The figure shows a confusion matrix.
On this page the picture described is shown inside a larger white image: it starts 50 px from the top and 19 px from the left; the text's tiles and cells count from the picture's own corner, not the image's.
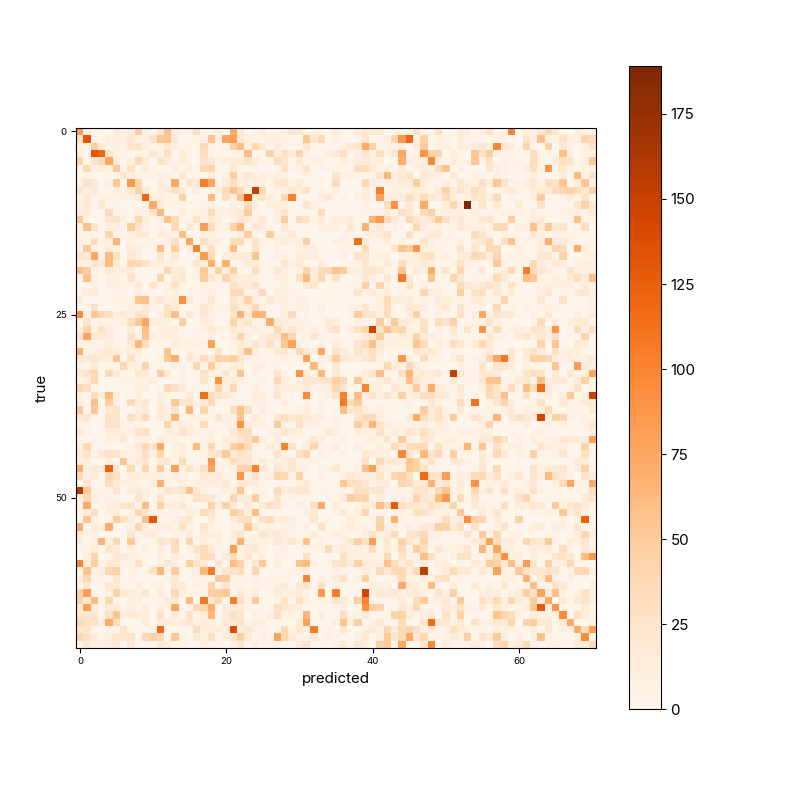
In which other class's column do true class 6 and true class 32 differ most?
65
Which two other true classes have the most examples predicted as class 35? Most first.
63, 19
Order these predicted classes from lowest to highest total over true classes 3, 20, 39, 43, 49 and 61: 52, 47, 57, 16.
52, 16, 57, 47
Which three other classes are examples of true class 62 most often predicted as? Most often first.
44, 48, 18
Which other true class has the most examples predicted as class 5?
15
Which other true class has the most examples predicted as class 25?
59
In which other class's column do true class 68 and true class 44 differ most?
21
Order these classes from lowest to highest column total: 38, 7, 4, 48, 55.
7, 38, 55, 48, 4
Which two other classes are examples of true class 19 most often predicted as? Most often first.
61, 48
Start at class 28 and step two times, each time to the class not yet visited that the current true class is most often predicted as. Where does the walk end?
45
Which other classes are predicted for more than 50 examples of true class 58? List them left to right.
47, 69, 70
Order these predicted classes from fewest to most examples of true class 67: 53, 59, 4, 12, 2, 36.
53, 12, 2, 59, 36, 4
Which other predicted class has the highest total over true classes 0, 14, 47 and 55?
22
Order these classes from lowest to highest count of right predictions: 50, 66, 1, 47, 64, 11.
11, 64, 50, 66, 47, 1
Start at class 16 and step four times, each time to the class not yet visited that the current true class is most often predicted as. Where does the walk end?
54
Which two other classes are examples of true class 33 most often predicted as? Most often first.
51, 30
